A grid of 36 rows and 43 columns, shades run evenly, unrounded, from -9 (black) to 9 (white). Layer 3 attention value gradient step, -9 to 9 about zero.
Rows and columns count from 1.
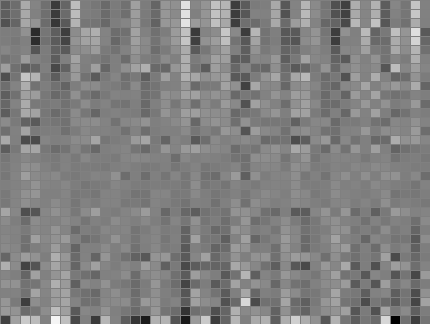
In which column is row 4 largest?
42
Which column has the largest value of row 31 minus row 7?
25
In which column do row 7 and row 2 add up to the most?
19
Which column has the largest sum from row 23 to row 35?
6
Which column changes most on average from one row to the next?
4
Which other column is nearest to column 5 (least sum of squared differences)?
2
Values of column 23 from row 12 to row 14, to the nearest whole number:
2 1 1
